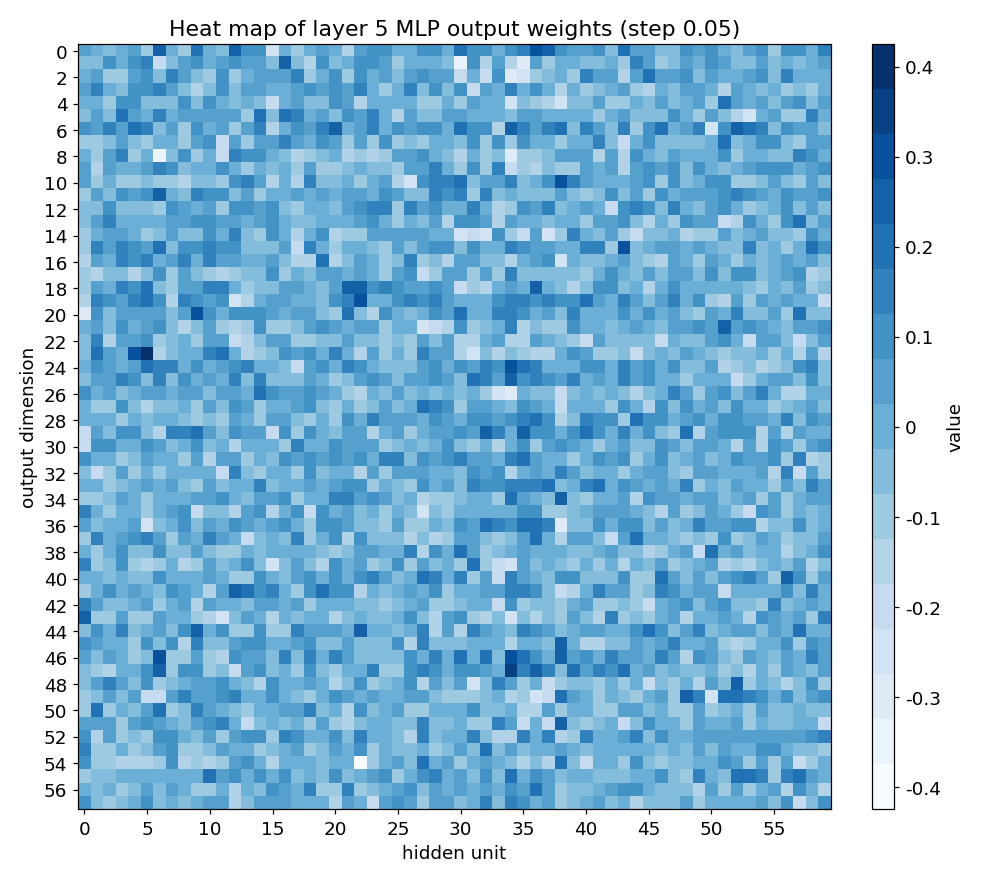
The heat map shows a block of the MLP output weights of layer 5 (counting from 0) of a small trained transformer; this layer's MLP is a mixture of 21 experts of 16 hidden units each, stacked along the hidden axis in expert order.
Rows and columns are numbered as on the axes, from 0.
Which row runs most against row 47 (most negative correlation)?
49
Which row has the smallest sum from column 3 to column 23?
54
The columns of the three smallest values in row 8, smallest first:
6, 34, 11
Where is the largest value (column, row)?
5, 23
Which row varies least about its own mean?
53
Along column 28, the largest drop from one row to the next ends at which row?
21
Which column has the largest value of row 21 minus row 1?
30
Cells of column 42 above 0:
17
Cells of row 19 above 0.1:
14
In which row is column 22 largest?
19
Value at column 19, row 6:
0.15
